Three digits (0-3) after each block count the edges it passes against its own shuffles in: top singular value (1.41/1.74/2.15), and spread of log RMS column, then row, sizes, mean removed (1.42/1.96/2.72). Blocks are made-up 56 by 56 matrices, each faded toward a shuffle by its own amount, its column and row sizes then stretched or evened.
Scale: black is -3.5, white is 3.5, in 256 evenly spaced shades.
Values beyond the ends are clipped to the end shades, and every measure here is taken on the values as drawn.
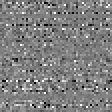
1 1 3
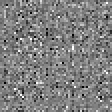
0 2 1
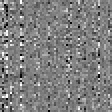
2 3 0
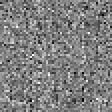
1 1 1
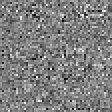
0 1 2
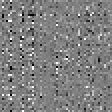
2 3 1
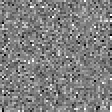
1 1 0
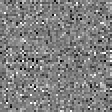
2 1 1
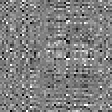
3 3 2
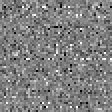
0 1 2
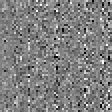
1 3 0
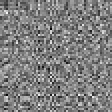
3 2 1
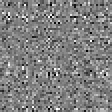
2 2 2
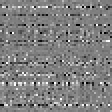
3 0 3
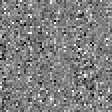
0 2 0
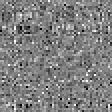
2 0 1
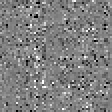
1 2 1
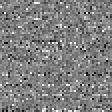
1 0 2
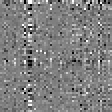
3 3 2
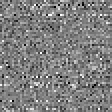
2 0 2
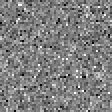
0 0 0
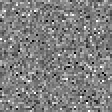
0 0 1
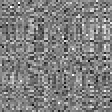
3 2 0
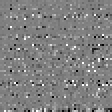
1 1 3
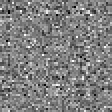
2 1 1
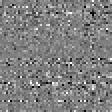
1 1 3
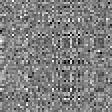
3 2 1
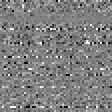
1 0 3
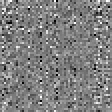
0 3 1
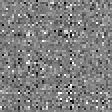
2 2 2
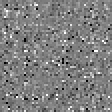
0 1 2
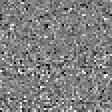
1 0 1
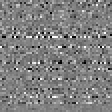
3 0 3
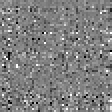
1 2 2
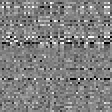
3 0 3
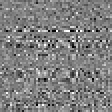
3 1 3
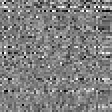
3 0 3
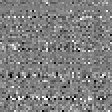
2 0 3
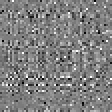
3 1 2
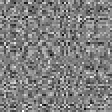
3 1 2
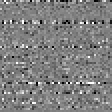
3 0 3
